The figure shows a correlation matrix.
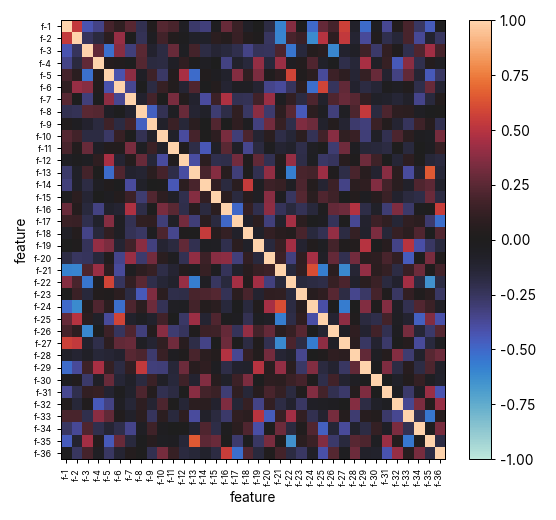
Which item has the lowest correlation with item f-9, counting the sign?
f-8
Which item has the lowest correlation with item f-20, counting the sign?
f-33
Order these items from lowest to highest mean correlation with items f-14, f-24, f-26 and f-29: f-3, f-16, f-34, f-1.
f-1, f-3, f-16, f-34
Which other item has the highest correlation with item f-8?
f-29
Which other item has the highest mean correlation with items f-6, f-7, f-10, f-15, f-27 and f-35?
f-25
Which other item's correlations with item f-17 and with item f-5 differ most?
f-7
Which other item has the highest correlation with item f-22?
f-5
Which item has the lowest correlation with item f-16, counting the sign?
f-17
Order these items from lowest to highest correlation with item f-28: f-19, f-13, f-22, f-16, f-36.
f-22, f-19, f-13, f-36, f-16
